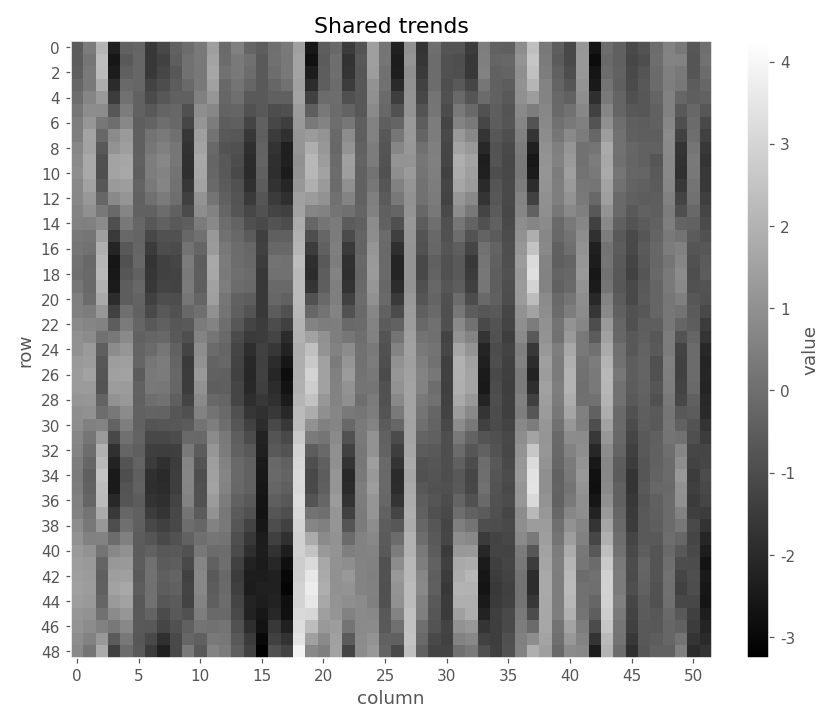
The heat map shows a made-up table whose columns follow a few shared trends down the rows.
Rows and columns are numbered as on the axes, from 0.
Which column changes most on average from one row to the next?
37
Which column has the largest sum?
18
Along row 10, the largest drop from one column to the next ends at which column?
33
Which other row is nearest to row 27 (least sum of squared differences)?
25
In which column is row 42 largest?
19
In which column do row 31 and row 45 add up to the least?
15
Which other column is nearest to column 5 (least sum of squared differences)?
47
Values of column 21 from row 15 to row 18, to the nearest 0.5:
0.5 0.5 0.5 0.5
